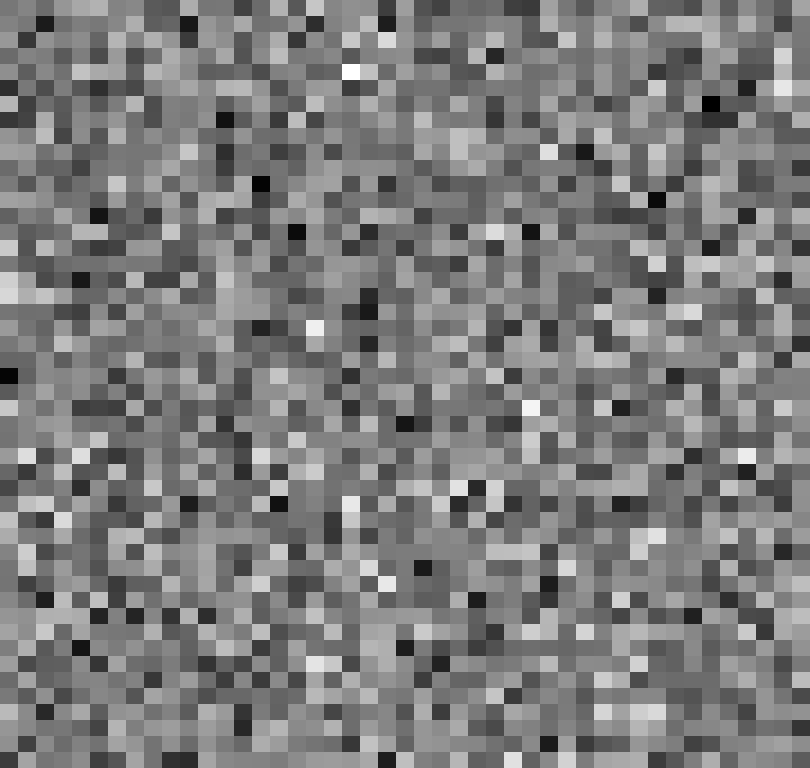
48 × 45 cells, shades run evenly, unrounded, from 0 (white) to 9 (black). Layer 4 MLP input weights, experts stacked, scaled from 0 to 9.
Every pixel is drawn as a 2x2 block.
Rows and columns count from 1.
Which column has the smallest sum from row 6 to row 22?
18
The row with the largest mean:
32
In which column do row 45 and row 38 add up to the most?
3
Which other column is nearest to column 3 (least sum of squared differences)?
25
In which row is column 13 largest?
8
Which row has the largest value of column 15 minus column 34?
43
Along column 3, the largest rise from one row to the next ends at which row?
33
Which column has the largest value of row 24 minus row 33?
1
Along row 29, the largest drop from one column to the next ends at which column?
15
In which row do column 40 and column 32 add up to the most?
7
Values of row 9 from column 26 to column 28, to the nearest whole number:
2 3 5
